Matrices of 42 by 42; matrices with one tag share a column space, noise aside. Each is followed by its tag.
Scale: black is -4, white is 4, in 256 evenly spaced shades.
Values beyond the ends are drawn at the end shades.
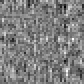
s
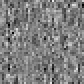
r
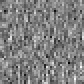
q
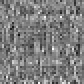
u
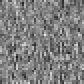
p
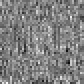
u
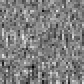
q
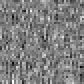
q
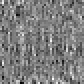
u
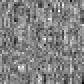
r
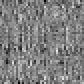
u
